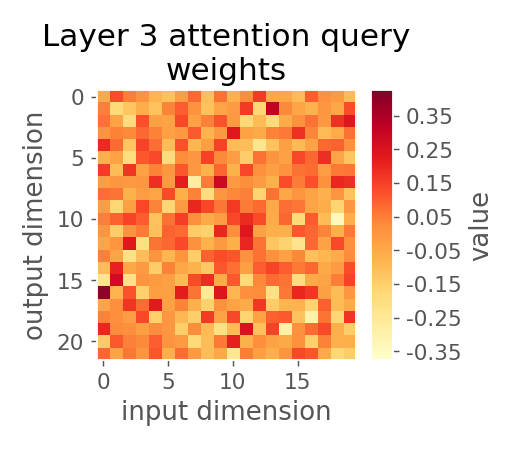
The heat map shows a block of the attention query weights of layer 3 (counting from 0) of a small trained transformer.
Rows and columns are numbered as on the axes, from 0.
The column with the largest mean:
9
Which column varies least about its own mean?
17
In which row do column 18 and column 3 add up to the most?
2
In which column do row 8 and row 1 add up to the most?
13
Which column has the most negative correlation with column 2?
8
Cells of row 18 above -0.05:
13
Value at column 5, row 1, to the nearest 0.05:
0.05
